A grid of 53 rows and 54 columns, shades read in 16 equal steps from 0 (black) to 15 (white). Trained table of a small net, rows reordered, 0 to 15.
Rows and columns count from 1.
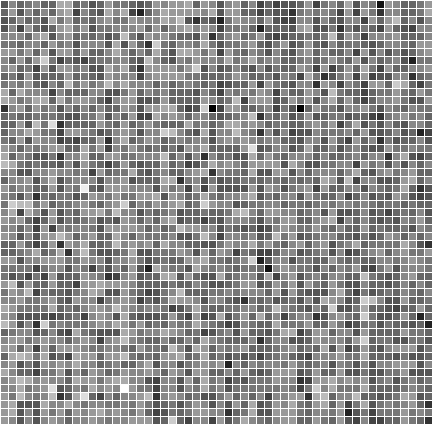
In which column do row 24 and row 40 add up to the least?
53
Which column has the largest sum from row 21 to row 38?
11
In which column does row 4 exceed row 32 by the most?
9
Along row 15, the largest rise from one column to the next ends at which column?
20
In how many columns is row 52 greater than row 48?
19
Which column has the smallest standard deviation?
17
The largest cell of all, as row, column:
49, 16
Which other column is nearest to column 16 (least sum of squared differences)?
2
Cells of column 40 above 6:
30
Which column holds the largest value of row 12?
42
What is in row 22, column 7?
9
